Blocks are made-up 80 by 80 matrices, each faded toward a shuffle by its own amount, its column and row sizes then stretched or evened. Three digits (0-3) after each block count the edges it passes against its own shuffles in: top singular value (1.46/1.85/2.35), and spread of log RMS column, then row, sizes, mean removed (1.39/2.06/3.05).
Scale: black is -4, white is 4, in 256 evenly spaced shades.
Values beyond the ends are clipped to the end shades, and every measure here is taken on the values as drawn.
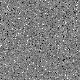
0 1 0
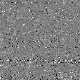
1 0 2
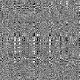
3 2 2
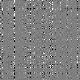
3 3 2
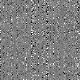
1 3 1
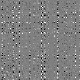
3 3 2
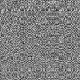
3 0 2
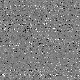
0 0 2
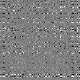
3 2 3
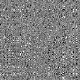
2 2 1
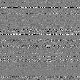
3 0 3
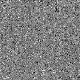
1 0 1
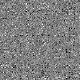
0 2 2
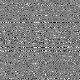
2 0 3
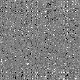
2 2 1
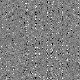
2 2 0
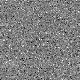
1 0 0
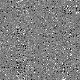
1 2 1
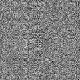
2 1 0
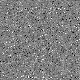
1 0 1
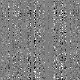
1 3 1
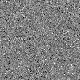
1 0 0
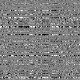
3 0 3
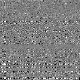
2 1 3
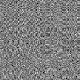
3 1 0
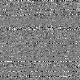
0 0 3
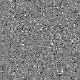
1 2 0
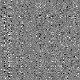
2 2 1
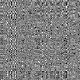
3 2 1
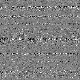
1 0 3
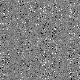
1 2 0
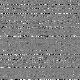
1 0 3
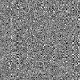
2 2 1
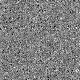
0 0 1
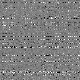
2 1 3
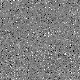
0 1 1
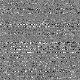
1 0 3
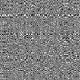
3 1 2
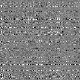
2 1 3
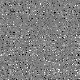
1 1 2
